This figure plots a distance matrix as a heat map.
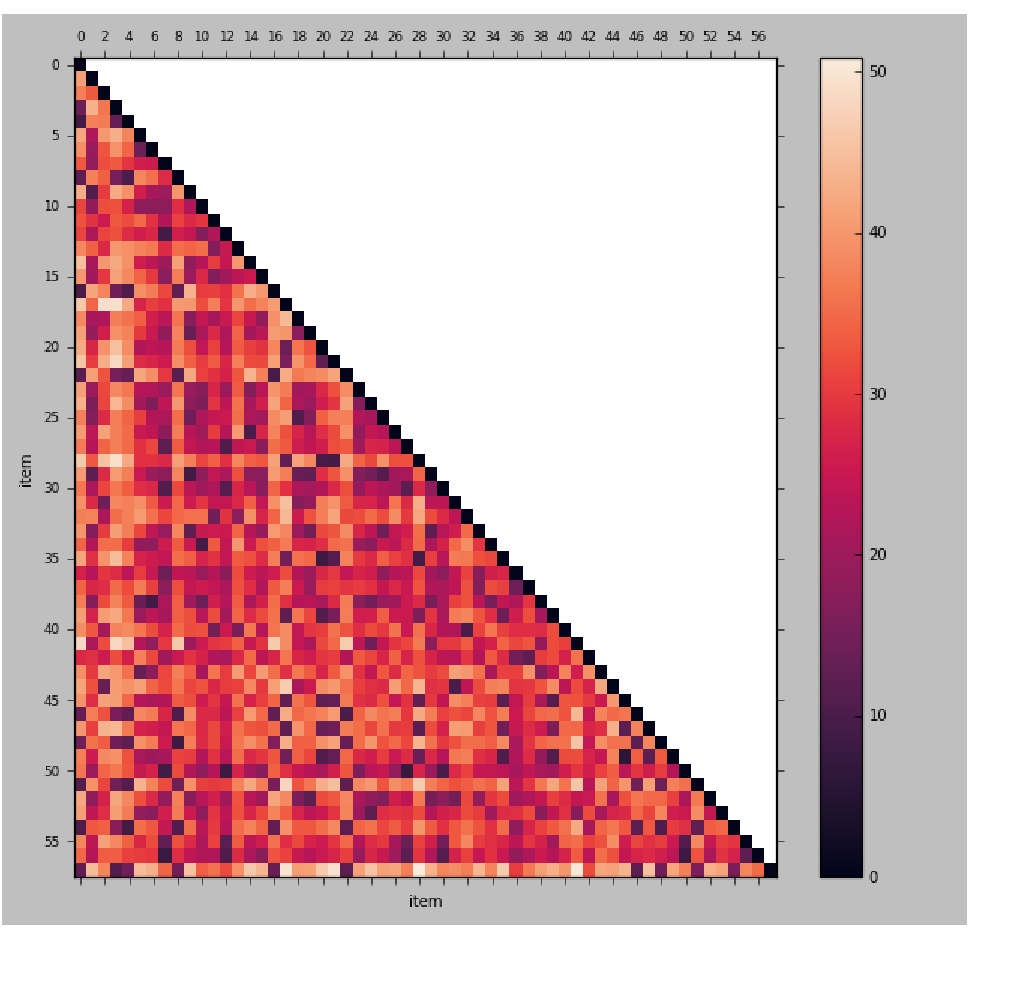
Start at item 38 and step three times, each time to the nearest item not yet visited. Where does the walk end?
43
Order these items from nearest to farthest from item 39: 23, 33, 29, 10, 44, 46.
10, 23, 29, 33, 46, 44
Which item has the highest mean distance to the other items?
57
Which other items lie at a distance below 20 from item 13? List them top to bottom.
11, 32, 40
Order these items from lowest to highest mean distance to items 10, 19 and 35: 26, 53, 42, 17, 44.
53, 26, 42, 17, 44
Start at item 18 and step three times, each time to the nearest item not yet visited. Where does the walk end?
9
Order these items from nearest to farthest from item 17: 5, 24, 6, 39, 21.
39, 21, 5, 6, 24
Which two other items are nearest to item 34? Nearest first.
10, 38
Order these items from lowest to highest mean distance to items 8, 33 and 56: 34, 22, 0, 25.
25, 22, 0, 34
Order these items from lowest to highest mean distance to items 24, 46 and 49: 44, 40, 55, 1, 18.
1, 55, 18, 40, 44
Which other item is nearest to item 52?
19
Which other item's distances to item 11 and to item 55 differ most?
32
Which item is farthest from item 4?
41
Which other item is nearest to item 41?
24
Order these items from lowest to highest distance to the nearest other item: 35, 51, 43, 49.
49, 35, 51, 43
